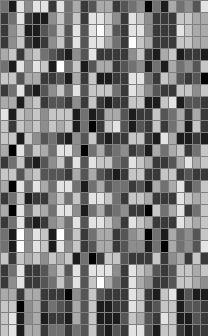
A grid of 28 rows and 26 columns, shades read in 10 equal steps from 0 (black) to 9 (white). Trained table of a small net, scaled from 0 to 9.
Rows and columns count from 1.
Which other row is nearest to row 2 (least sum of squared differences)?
19
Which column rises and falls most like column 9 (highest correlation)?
20
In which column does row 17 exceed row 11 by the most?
12
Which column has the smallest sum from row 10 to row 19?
11
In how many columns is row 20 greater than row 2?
10
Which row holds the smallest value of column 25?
25
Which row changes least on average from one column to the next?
15
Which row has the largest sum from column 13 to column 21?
23
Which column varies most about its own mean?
3
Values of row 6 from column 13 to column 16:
6 6 2 3
